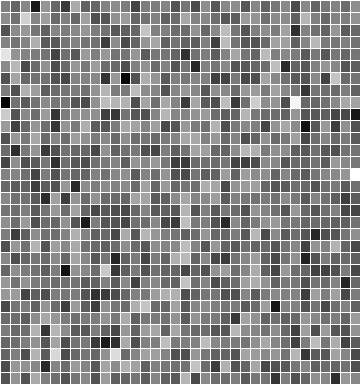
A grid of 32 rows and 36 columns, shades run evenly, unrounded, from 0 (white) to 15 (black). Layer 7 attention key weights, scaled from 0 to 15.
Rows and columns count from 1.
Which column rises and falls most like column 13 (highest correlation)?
26
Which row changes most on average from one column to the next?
9
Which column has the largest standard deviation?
19
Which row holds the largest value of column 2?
13
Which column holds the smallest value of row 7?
34
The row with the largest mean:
14
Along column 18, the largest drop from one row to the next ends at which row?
25
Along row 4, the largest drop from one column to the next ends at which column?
23
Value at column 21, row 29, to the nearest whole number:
4
